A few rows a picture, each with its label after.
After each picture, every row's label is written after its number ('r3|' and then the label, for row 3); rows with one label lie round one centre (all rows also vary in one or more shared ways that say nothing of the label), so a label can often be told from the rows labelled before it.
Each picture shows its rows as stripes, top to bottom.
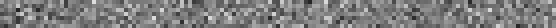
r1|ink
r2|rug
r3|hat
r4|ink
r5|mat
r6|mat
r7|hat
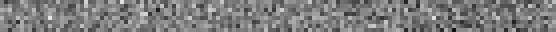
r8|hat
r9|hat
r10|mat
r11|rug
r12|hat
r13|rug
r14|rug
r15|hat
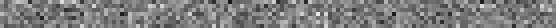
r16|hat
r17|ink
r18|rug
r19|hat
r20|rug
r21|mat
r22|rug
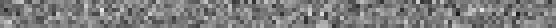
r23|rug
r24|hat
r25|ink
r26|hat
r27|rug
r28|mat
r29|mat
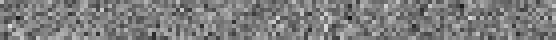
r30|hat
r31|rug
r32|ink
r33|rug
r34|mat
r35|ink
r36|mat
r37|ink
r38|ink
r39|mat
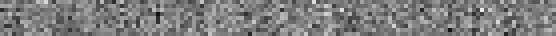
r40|ink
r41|mat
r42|rug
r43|mat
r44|mat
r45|mat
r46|hat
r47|rug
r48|hat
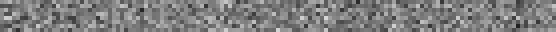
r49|mat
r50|rug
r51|hat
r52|ink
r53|rug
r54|hat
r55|ink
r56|mat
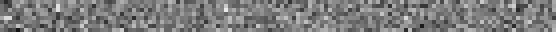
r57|ink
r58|hat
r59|mat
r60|hat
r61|mat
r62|hat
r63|rug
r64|hat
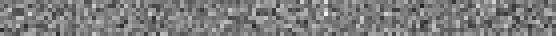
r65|ink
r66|ink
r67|mat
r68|hat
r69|hat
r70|mat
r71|rug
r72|rug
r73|ink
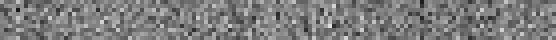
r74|rug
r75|rug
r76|ink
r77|ink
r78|rug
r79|rug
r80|mat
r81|ink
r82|rug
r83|rug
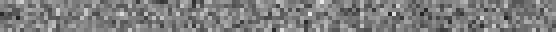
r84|mat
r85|ink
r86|mat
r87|rug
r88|ink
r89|mat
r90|ink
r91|hat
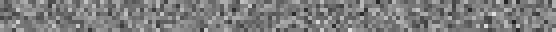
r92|hat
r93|ink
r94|ink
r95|ink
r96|rug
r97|rug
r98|mat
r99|hat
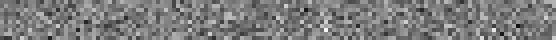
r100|rug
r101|rug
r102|ink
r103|mat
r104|mat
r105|ink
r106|mat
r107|ink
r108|mat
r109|ink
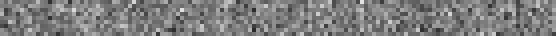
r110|mat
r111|mat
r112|ink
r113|hat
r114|ink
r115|mat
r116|rug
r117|rug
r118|ink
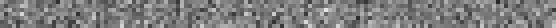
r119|ink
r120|ink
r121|mat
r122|ink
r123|ink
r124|rug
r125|rug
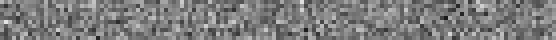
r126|ink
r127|ink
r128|ink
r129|rug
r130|hat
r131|mat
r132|rug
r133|hat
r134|ink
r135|ink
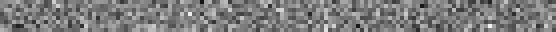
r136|mat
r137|rug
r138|mat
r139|ink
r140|ink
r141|rug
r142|hat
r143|hat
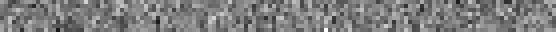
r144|hat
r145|rug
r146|rug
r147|hat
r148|mat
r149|mat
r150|hat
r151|hat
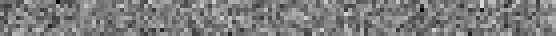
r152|ink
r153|rug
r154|rug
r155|hat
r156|rug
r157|ink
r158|ink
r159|mat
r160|ink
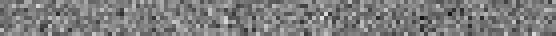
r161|hat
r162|mat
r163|rug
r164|ink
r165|rug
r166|mat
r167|rug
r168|rug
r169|mat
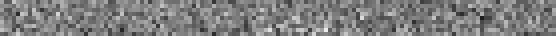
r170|ink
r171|ink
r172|rug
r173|mat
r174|hat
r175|hat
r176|mat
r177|hat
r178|ink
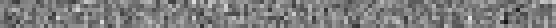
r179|rug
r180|mat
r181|mat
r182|hat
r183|hat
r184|hat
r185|hat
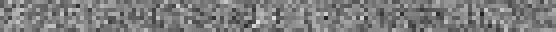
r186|mat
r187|rug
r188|ink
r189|hat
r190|ink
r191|ink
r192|mat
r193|rug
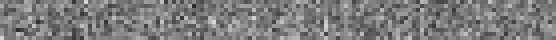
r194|hat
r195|ink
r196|hat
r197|ink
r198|hat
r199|mat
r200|ink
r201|hat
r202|hat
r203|hat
